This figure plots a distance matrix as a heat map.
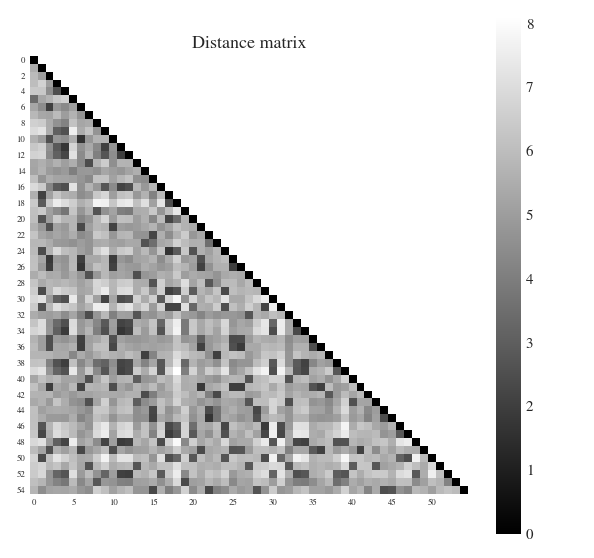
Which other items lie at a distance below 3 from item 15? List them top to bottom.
22, 28, 44, 45, 54
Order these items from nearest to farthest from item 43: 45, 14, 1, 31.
14, 45, 1, 31
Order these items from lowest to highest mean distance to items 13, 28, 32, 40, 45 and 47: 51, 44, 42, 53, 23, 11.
44, 51, 23, 42, 53, 11
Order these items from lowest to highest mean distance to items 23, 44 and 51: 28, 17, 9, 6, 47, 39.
28, 6, 17, 47, 9, 39
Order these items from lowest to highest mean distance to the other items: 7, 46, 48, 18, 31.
7, 48, 46, 31, 18
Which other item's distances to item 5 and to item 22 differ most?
45
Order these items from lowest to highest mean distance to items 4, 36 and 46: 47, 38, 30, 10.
10, 38, 47, 30
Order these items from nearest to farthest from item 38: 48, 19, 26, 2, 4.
4, 48, 19, 2, 26
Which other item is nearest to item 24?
17
